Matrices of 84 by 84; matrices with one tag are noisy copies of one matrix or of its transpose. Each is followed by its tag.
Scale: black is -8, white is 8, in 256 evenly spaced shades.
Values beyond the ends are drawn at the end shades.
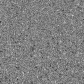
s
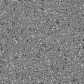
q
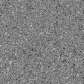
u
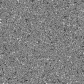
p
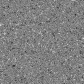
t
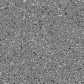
t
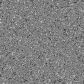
p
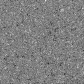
u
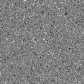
t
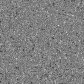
s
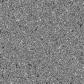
p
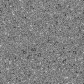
u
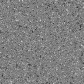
p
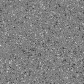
u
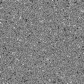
p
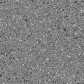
p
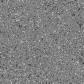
p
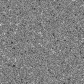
t
